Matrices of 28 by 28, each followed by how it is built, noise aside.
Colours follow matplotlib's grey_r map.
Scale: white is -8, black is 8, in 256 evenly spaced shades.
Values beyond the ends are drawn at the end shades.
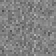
repeating rows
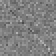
diagonal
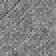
Hankel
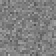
noise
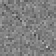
diagonal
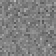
noise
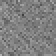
Toeplitz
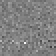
uneven rows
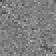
block diagonal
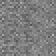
repeating rows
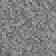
noise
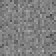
repeating rows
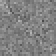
banded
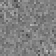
block diagonal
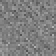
Toeplitz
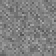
Toeplitz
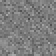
Toeplitz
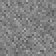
Toeplitz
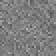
Toeplitz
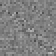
banded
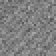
Hankel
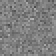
noise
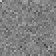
diagonal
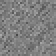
Hankel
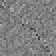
banded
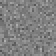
noise
